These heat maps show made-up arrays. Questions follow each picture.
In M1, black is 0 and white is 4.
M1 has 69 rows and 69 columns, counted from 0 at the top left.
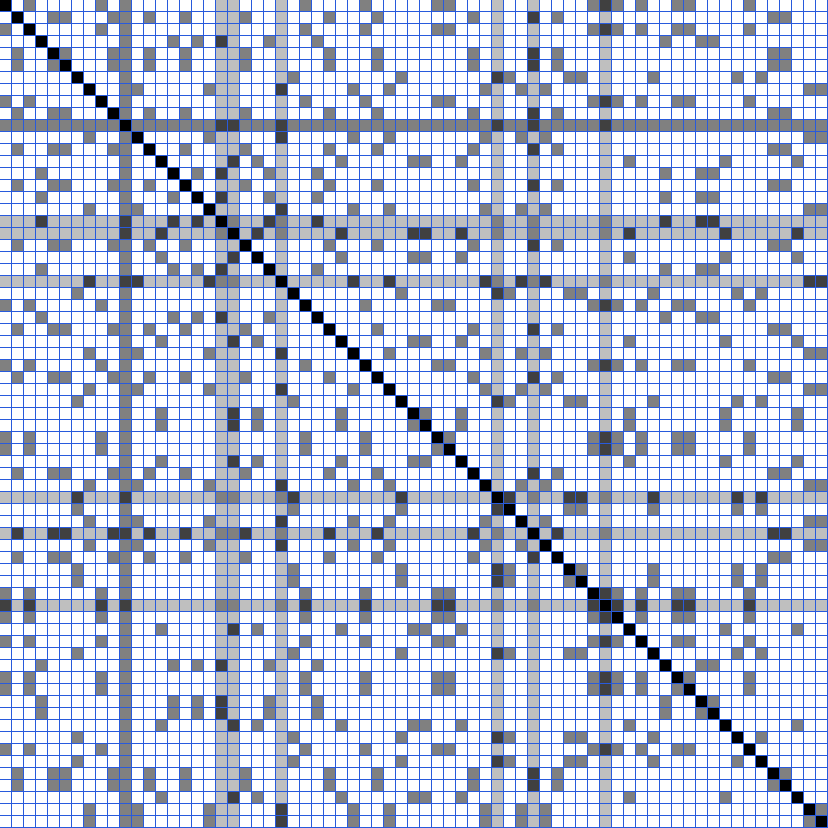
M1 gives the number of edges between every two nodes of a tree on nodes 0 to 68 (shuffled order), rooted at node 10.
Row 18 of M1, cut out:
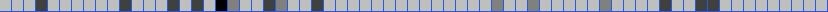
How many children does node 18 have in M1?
8
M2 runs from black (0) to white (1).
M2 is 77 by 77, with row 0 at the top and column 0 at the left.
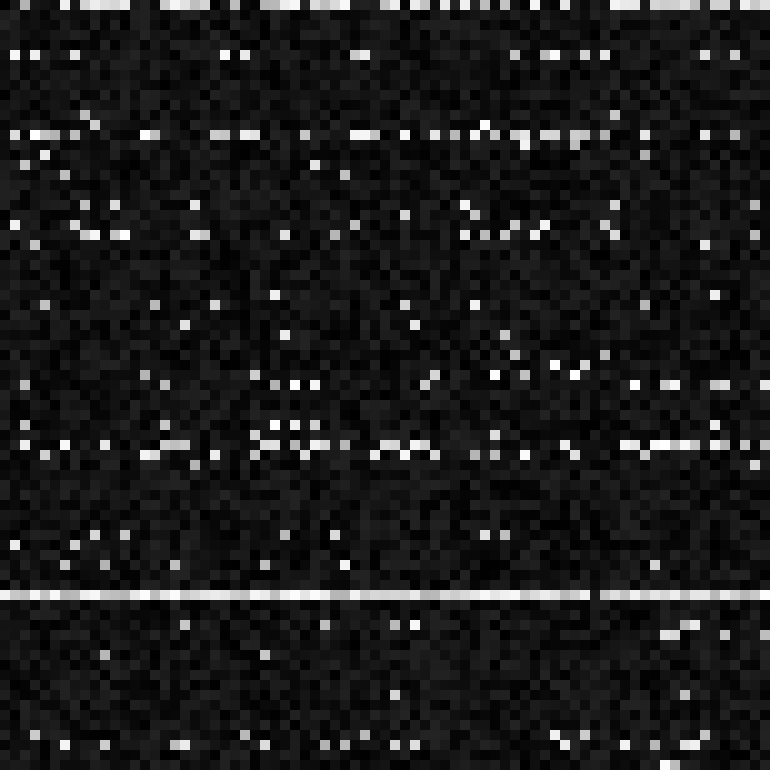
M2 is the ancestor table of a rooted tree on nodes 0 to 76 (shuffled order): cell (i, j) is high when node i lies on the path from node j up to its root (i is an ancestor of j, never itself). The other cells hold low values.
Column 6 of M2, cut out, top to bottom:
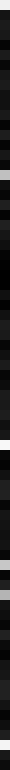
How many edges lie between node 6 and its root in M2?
6
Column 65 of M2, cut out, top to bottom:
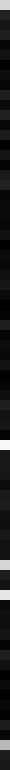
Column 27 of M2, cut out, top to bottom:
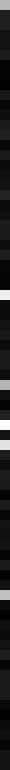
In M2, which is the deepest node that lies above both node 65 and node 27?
44
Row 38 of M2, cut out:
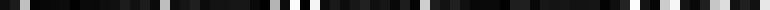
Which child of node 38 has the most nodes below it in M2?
42
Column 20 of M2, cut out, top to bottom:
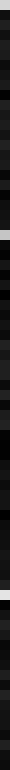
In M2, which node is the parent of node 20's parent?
0
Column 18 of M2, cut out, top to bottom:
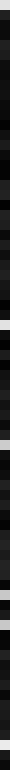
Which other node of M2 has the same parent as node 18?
41
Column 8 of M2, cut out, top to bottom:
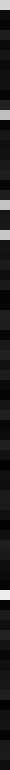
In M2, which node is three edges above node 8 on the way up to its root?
23
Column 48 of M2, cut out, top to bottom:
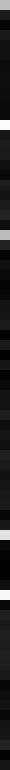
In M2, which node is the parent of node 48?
12
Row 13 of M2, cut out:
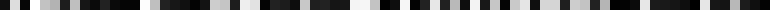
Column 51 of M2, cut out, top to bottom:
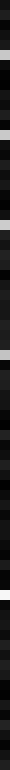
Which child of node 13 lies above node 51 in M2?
5
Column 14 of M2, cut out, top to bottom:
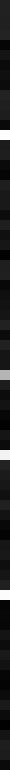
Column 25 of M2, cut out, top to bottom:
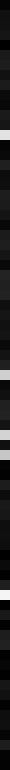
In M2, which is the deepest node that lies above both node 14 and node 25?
37
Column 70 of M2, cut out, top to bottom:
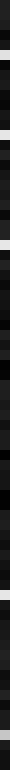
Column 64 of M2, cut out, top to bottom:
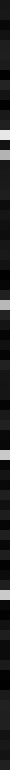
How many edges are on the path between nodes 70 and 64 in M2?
8
